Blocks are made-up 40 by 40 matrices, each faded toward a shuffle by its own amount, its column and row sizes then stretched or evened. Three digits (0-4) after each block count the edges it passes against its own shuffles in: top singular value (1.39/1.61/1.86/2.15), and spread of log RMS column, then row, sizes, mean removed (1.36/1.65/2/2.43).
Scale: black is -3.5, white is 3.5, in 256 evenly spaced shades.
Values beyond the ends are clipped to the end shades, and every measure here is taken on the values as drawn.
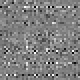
3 2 4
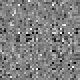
3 2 2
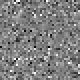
0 1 2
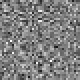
3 1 0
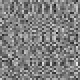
4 2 0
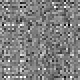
3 3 2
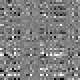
4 4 4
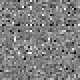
1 1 2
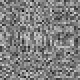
3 0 0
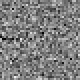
2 0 1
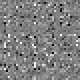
1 3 2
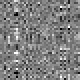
3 4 1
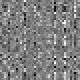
4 4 0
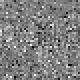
1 0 2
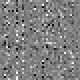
0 4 0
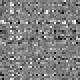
3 1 4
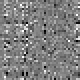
3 4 0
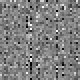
0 4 1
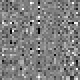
3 4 2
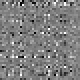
3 3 4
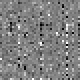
3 4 1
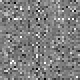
2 3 1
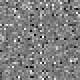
1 1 2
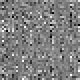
1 4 2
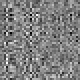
4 3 2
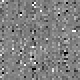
0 3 1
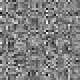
3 4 0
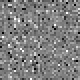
1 2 1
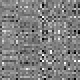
4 4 3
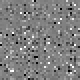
0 3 2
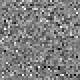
0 0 1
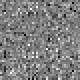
2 1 1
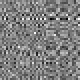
4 0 4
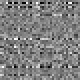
4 0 4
